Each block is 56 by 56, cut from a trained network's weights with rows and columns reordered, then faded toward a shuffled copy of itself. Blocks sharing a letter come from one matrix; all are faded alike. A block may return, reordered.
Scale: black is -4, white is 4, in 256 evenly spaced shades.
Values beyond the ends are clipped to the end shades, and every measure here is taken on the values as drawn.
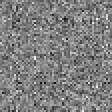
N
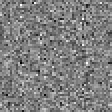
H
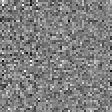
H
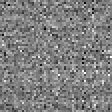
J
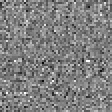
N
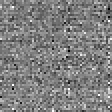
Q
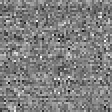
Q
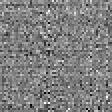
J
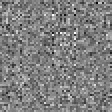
H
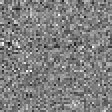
N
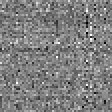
J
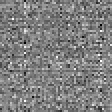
Q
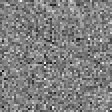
N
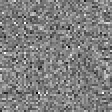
N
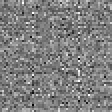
Q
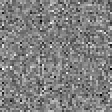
N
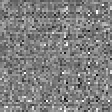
Q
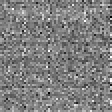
Q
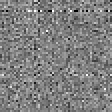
H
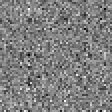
N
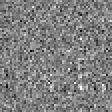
N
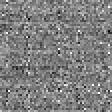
Q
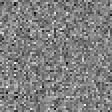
N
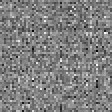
J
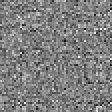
N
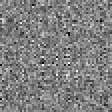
N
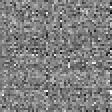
Q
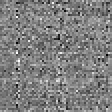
J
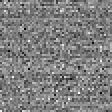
Q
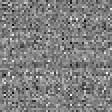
J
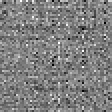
J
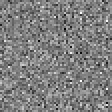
H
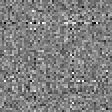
H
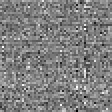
Q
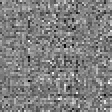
J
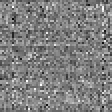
Q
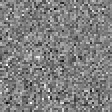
H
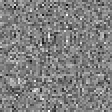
H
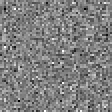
H
